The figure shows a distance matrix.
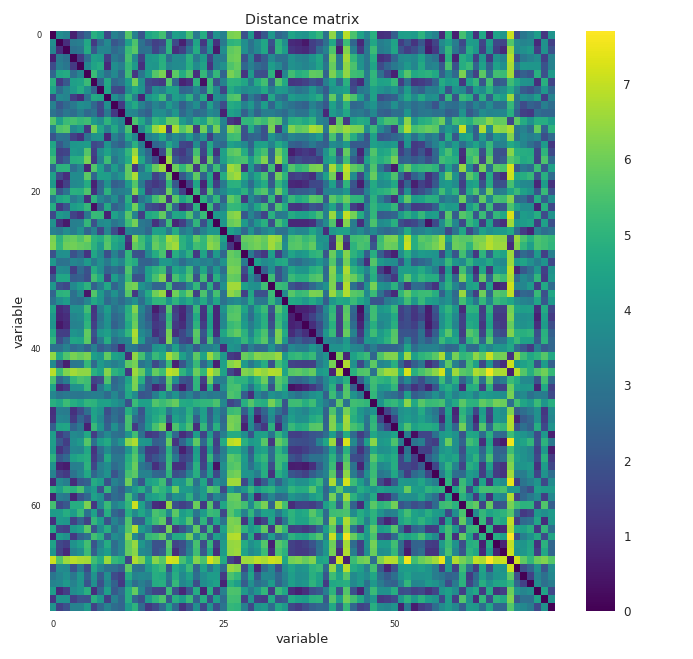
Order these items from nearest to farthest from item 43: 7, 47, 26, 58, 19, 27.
27, 26, 47, 58, 7, 19
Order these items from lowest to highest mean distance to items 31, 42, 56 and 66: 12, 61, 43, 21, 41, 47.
21, 61, 12, 47, 41, 43
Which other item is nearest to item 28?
50
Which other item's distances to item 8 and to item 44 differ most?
23
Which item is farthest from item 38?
12
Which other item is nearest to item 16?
60
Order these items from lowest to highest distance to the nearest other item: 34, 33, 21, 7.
33, 21, 7, 34
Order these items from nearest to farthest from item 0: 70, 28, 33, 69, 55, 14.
28, 33, 69, 70, 55, 14
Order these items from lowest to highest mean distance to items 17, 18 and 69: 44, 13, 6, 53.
13, 53, 6, 44
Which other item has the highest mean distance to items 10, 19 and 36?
67
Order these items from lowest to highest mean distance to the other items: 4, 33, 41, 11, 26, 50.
4, 50, 33, 11, 41, 26
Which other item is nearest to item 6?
22
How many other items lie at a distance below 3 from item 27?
6
